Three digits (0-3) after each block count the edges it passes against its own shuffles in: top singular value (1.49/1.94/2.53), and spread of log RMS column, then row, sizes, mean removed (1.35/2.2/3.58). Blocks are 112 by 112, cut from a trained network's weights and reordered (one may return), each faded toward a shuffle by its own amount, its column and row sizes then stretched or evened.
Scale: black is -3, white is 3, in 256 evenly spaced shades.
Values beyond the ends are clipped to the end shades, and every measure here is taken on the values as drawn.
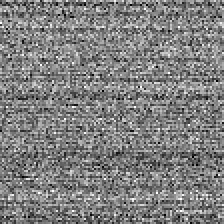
2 0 1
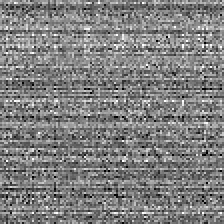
3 2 2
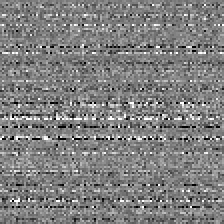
2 1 3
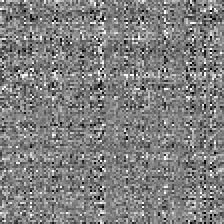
1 3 2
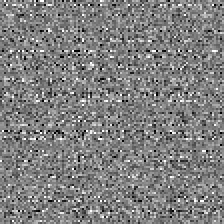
0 1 3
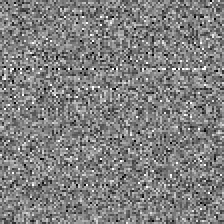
1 0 1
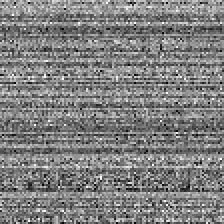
3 1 2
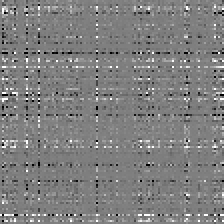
3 3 3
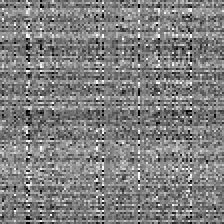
3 3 0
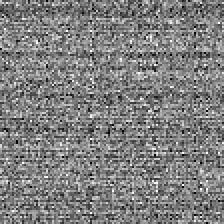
2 2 0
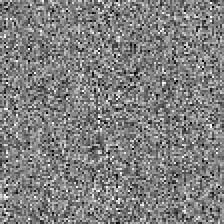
0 2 0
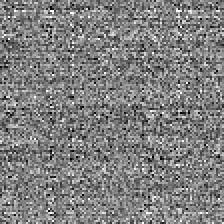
1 2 1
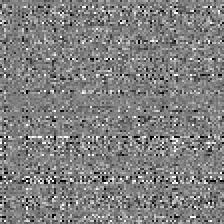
0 2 3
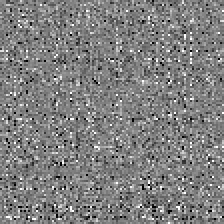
1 2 2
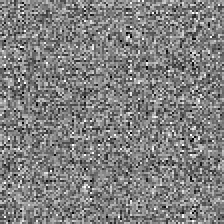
0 2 0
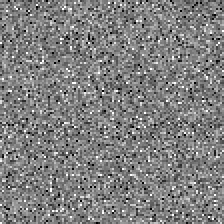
0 0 1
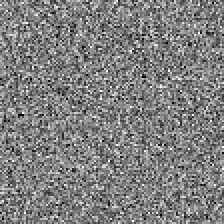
0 0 1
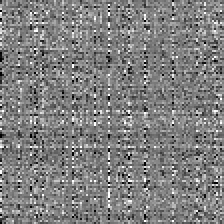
2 3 1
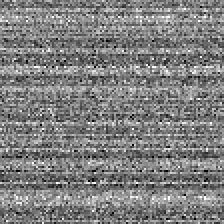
3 1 2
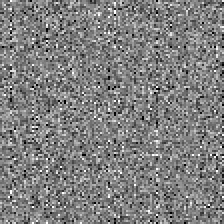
0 2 1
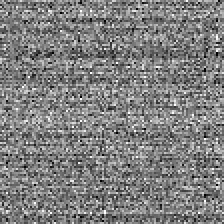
2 2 0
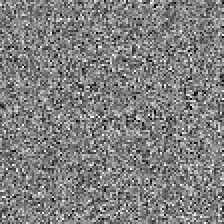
0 1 1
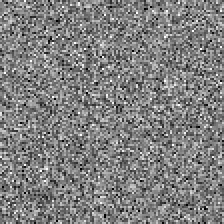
0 0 0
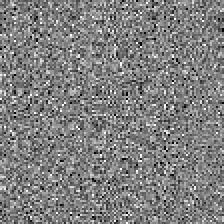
3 2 0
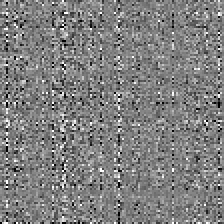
0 3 2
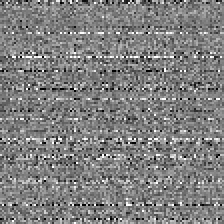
1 1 3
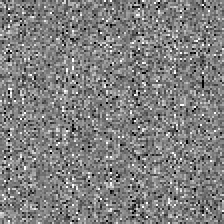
1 2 0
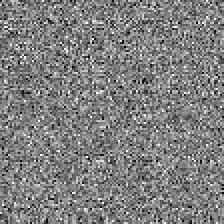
3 0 1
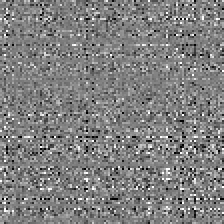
0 2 3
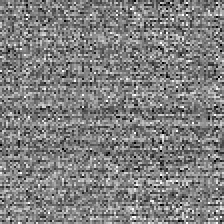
2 2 0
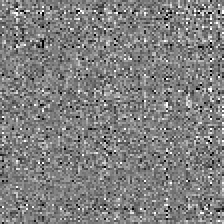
0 2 2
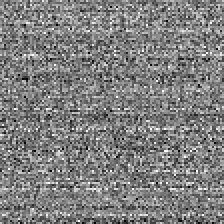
1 0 2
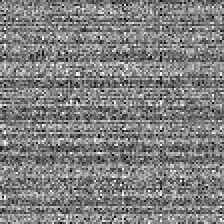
3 2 0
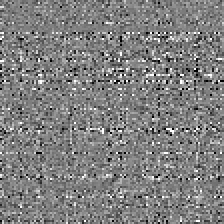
0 2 3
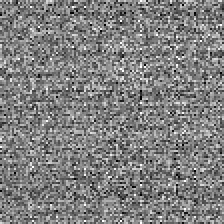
1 2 0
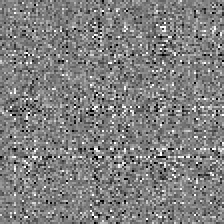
2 2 2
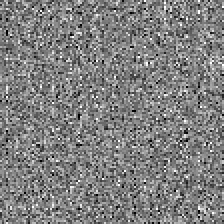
0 2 1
